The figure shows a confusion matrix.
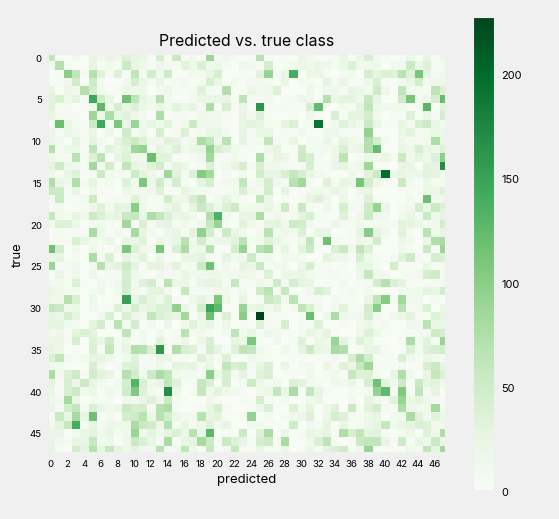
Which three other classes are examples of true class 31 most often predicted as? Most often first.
25, 19, 23
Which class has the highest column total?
19
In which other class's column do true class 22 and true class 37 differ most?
33
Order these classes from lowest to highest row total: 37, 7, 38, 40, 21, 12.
7, 37, 21, 12, 38, 40
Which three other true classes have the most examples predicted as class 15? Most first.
30, 35, 0
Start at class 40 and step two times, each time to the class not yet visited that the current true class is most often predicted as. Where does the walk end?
18
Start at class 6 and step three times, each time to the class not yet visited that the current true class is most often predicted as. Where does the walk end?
20
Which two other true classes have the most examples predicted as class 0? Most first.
23, 25
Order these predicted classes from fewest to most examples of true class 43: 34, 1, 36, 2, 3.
36, 2, 34, 1, 3
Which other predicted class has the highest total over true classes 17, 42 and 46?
14
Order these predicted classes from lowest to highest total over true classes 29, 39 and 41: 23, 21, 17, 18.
17, 23, 21, 18
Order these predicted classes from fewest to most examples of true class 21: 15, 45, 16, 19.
16, 15, 19, 45
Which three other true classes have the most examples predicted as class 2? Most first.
41, 29, 44
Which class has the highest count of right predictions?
5
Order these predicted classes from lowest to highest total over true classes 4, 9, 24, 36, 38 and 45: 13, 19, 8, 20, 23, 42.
8, 20, 23, 13, 42, 19
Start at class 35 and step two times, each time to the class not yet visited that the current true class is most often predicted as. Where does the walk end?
47
